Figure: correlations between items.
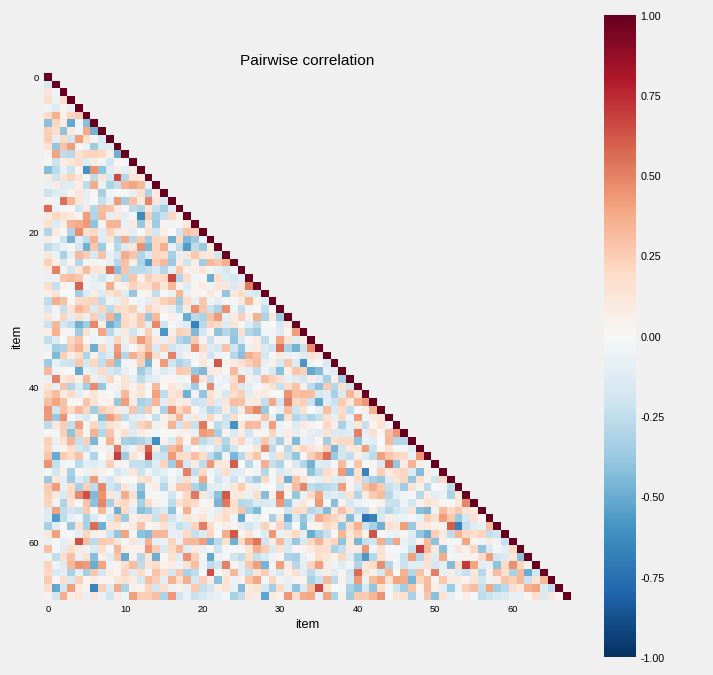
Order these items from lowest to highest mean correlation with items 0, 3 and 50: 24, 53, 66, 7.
7, 53, 66, 24
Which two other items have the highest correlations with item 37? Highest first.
22, 15
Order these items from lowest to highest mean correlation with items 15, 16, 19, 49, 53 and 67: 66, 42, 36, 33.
33, 42, 66, 36
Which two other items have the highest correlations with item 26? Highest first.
16, 27
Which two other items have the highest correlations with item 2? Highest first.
16, 44
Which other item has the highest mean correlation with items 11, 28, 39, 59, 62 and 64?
24
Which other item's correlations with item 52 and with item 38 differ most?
58
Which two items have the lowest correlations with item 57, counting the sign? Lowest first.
41, 42
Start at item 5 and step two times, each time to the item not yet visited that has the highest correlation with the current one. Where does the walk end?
63
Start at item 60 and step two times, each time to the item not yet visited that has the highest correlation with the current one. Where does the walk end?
27
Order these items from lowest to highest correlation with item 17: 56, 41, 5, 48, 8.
56, 5, 41, 8, 48
